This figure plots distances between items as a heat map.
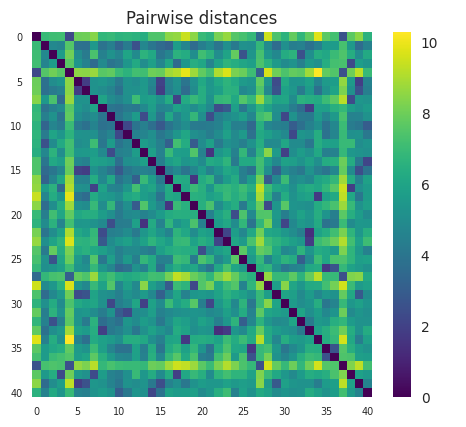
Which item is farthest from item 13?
28
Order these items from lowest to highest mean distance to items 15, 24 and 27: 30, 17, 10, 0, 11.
10, 11, 30, 0, 17
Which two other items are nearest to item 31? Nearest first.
11, 10
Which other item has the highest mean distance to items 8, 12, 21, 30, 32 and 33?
4
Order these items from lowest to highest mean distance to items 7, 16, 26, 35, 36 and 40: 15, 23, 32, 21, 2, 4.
15, 21, 32, 2, 23, 4
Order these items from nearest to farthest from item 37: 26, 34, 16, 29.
26, 29, 16, 34
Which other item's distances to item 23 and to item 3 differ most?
38
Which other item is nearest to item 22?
33
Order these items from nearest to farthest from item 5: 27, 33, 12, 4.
12, 33, 27, 4
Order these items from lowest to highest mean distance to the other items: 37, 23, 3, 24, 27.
3, 24, 23, 27, 37
